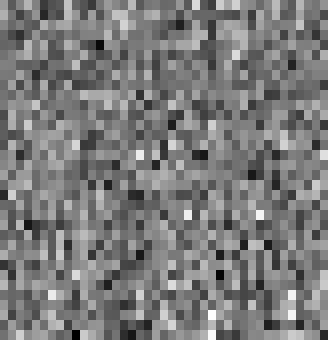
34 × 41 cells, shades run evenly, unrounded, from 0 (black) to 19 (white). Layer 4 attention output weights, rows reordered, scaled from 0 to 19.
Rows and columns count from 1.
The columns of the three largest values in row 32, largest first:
27, 37, 21
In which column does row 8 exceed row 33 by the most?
19
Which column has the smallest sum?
34
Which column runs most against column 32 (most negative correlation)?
16
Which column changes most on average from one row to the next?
22
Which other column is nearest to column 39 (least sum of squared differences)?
36
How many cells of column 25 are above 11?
10
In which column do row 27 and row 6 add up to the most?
30
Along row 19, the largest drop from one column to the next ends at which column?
14
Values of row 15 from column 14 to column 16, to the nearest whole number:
8 7 10
